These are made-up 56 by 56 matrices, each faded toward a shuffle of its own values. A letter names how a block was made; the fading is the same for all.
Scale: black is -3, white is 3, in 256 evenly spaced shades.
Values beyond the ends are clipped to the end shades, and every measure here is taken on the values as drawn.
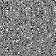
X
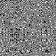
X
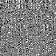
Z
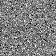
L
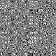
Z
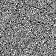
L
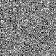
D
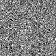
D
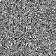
D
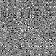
Z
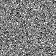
L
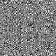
X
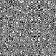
X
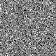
D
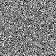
D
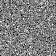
L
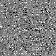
Z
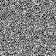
D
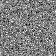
L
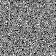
L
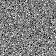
L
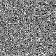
D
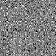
X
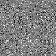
X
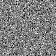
L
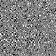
Z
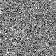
D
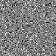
X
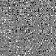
Z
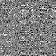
X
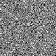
D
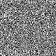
D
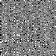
X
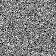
L
